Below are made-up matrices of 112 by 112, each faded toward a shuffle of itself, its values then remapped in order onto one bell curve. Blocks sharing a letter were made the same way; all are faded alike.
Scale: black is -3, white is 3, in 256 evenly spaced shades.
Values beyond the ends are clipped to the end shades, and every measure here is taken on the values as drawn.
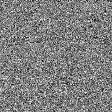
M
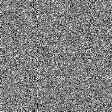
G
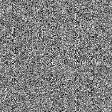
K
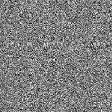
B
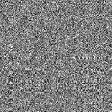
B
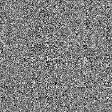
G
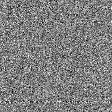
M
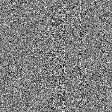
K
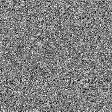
M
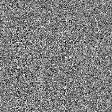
K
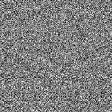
B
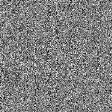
K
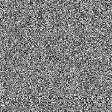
G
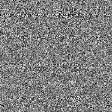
G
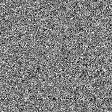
M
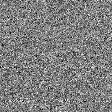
M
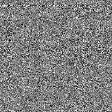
G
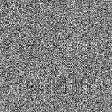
B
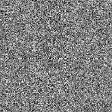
K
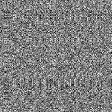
B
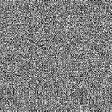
B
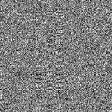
B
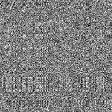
B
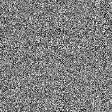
K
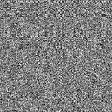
B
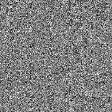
K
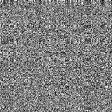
B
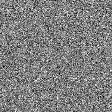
M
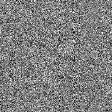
K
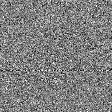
M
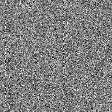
K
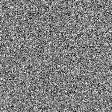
M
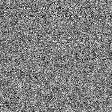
M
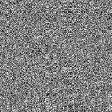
B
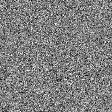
M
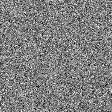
M
